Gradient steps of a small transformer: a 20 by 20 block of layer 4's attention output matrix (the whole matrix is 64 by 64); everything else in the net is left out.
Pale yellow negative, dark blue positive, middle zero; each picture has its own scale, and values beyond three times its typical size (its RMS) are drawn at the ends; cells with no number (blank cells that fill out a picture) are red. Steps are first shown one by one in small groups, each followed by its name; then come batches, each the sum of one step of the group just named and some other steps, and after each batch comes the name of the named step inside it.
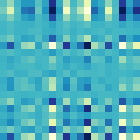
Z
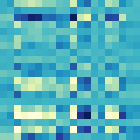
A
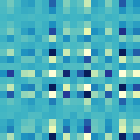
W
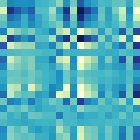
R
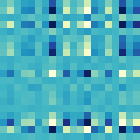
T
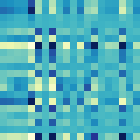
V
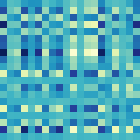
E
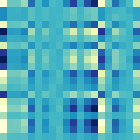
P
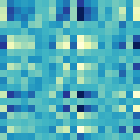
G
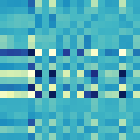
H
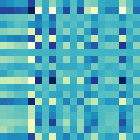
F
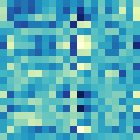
G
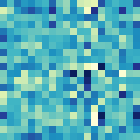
T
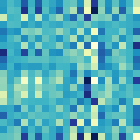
E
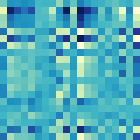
R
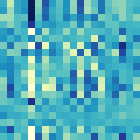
V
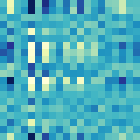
E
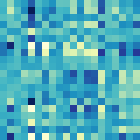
E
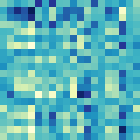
G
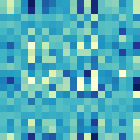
W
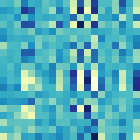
A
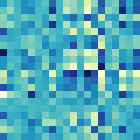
T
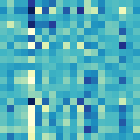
F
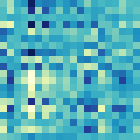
P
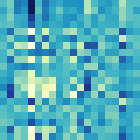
V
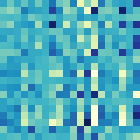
T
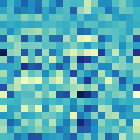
E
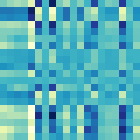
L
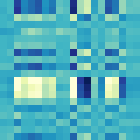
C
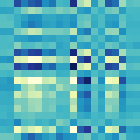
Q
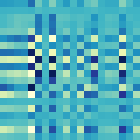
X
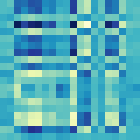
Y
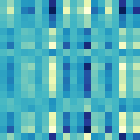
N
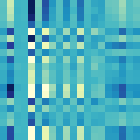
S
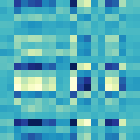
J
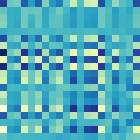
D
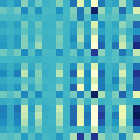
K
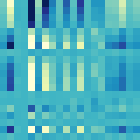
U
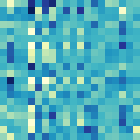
L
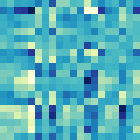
L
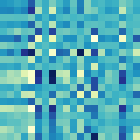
X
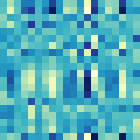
N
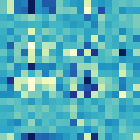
J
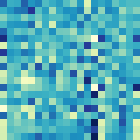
D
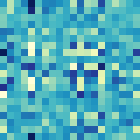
D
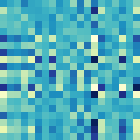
X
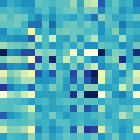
X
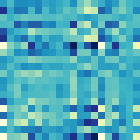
Y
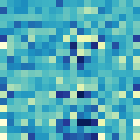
Y
